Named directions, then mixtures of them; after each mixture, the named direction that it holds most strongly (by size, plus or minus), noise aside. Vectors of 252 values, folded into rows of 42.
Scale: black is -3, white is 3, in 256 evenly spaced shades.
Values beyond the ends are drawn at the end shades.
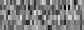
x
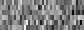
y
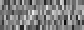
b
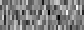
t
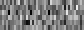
x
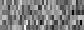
y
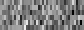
y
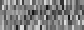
b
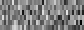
y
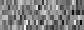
y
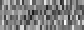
b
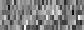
y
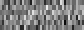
b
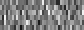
t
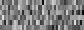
y
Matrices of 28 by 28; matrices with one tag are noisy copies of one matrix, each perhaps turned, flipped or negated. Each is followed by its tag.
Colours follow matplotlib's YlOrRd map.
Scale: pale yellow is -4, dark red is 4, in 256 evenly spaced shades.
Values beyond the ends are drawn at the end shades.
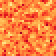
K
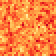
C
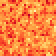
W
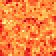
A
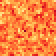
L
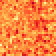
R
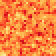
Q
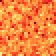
L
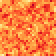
A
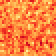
R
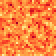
K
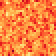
W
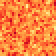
W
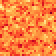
W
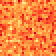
R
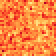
R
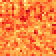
R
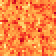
Q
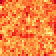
A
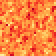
C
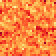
C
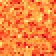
L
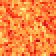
C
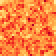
A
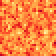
K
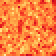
A
